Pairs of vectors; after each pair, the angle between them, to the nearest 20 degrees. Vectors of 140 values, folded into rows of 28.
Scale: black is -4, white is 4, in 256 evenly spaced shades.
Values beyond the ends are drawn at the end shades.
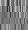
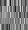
160 degrees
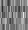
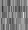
20 degrees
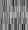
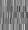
140 degrees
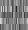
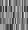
140 degrees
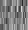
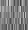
120 degrees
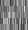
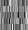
120 degrees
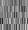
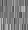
120 degrees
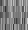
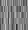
100 degrees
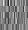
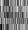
80 degrees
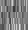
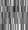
20 degrees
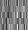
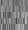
80 degrees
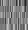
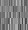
100 degrees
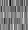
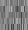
100 degrees
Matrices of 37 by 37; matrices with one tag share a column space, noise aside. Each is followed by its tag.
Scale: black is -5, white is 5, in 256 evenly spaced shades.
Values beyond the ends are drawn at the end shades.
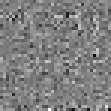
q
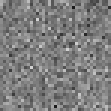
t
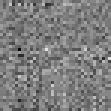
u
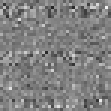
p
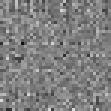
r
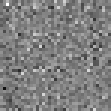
t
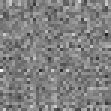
t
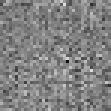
u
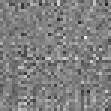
u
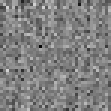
t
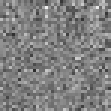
t
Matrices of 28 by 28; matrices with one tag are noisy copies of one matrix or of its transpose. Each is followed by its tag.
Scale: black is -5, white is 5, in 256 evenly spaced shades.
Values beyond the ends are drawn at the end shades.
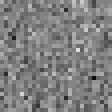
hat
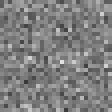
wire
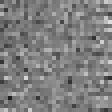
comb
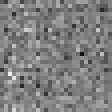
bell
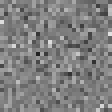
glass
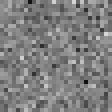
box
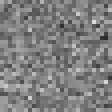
hat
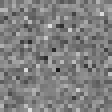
wire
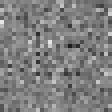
glass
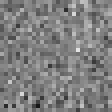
hat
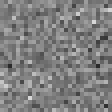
hat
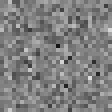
wire
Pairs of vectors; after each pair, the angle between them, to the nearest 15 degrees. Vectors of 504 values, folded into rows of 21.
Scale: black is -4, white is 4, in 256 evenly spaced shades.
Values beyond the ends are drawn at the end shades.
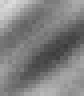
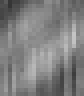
150 degrees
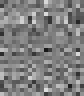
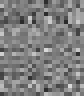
165 degrees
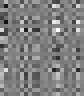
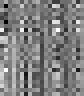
30 degrees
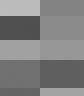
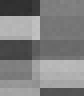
165 degrees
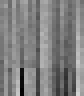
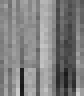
30 degrees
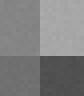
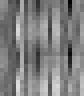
105 degrees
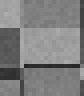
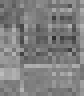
135 degrees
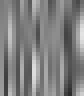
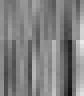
45 degrees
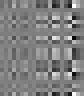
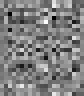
120 degrees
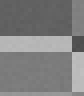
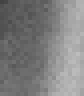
75 degrees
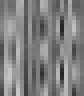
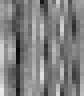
135 degrees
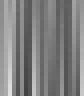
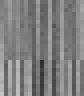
90 degrees
